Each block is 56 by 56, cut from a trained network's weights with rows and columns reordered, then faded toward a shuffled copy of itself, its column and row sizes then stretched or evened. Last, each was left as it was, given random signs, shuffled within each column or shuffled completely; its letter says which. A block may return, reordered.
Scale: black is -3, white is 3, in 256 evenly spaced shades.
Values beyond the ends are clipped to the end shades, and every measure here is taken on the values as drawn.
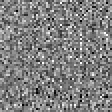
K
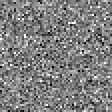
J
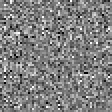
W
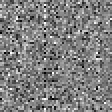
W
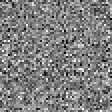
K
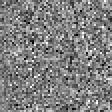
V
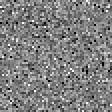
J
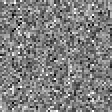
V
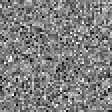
J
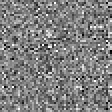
K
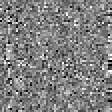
K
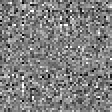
W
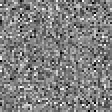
W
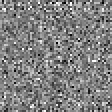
W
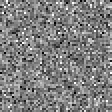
J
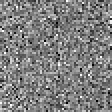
V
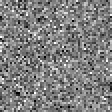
V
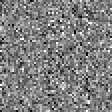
V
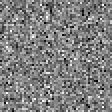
V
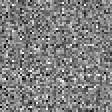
K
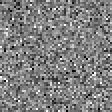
J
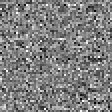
K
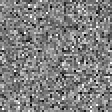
V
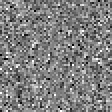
V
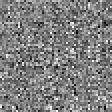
K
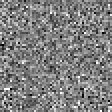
W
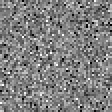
J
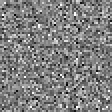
V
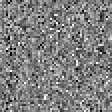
V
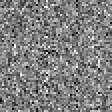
V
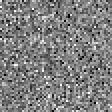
J
